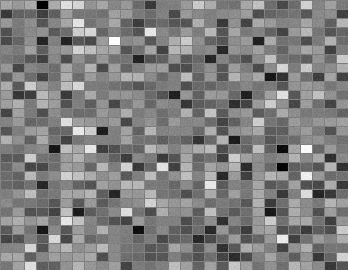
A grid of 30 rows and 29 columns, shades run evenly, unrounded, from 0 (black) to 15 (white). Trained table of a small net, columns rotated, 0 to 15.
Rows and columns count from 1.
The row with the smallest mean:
26
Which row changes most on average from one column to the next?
19
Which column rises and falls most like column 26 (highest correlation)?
8
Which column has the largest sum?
7
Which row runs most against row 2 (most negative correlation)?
12
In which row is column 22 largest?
14
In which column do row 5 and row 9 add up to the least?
4
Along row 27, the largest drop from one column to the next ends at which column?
25
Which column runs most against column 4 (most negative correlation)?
9
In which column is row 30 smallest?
28
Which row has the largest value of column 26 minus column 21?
20
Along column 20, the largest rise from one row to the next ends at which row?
30
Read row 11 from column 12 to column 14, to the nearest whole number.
8 6 5
